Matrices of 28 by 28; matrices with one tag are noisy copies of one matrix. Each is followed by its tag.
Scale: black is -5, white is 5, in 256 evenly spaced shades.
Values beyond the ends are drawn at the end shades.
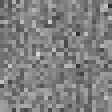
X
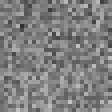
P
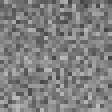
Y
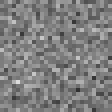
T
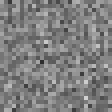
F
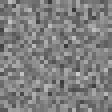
T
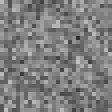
F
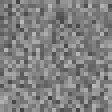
X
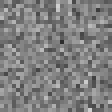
T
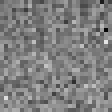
Y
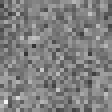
X
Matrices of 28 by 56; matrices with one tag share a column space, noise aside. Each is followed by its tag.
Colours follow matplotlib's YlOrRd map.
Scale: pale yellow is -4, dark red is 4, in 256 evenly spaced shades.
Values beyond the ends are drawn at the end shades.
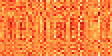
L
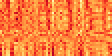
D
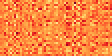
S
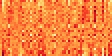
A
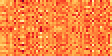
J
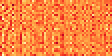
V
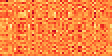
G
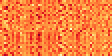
V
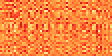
G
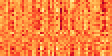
D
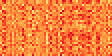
V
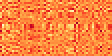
G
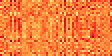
L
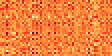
S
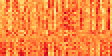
D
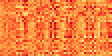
L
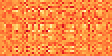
G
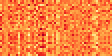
V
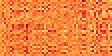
G
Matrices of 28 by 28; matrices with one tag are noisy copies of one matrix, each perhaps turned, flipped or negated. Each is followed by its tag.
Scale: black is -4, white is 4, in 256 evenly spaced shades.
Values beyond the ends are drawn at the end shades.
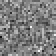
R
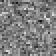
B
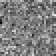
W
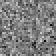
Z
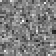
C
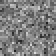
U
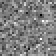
Z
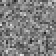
W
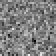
B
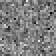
Z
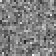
W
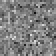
U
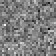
Z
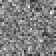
Z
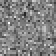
W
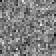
W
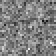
Z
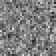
B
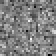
C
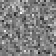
Z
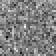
R
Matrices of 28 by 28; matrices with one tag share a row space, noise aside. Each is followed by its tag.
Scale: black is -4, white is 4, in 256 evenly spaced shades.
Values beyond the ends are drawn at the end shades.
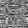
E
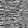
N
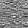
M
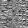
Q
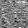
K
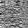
N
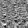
K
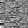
N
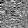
N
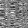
N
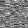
M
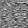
K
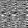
K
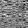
Q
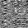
K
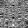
E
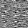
K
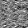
K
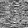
M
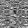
M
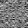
E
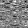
M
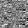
Q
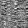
K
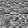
M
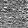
Q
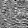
K
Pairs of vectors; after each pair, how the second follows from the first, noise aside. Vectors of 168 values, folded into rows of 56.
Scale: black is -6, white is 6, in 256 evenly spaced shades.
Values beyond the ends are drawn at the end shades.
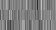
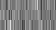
negated.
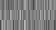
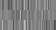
partly zeroed.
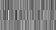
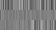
partly zeroed.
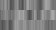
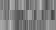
negated.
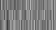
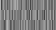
negated.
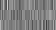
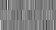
partly zeroed.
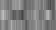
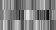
wrapped around, scaled up.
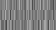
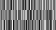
wrapped around, negated, scaled up.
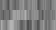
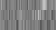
reversed, partly zeroed.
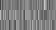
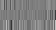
reversed, negated, partly zeroed.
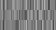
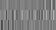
wrapped around, partly zeroed.
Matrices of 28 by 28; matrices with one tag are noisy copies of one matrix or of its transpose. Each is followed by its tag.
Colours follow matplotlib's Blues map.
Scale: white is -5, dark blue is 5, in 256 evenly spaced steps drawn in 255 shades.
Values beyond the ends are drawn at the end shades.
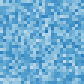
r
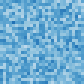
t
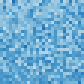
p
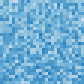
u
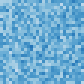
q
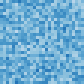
t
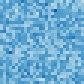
t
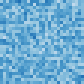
t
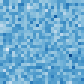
u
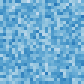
r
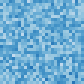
r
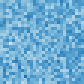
u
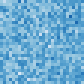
q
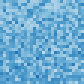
p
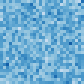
r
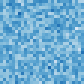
r
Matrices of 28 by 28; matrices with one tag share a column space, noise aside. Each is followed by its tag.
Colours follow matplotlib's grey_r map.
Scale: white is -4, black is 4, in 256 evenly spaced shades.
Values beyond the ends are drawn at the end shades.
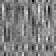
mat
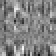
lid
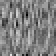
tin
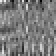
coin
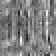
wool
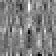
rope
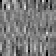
coin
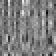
wool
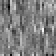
rope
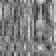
mat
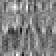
rope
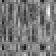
mat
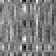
mat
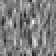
tin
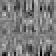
lid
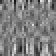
coin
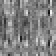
wool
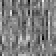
wool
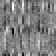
rope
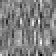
tin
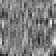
tin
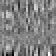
lid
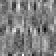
rope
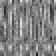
mat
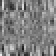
lid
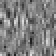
tin
